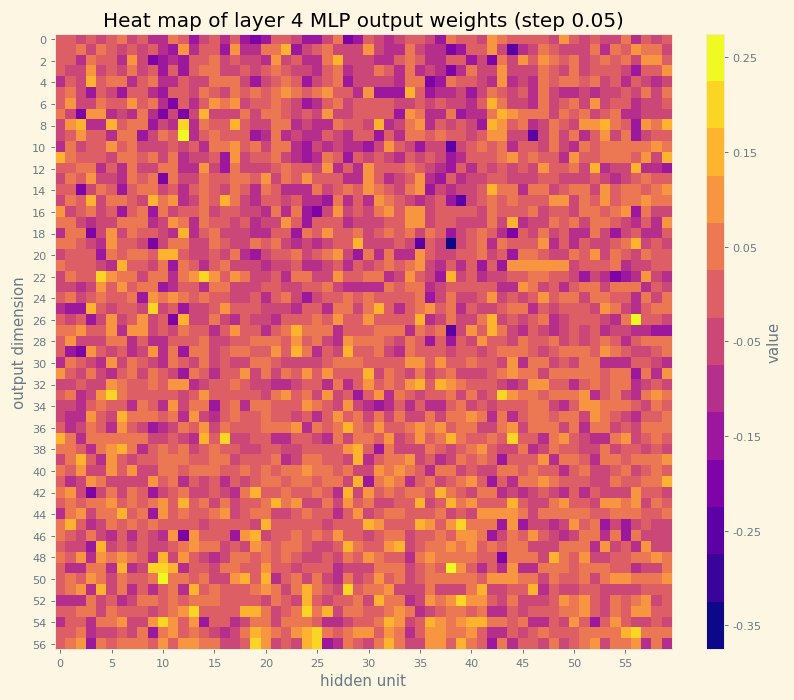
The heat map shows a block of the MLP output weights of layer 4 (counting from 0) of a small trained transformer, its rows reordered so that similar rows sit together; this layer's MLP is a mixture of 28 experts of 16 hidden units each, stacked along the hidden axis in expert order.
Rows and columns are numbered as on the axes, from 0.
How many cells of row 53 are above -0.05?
50
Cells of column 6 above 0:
23
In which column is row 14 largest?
42
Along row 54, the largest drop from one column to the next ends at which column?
14
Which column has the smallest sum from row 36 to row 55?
43
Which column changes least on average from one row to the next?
15
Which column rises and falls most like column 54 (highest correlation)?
51
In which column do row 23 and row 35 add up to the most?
6
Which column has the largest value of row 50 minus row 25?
10
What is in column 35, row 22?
0
